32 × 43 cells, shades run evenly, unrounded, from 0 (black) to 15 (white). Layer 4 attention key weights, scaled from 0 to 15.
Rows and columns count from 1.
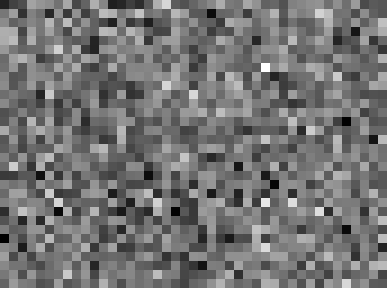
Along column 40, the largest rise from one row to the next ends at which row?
30
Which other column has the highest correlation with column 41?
16
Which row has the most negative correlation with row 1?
4
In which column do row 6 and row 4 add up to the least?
40
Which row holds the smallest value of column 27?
19
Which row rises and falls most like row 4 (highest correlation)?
2
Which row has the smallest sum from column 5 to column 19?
20
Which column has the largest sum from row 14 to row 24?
38
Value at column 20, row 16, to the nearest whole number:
6
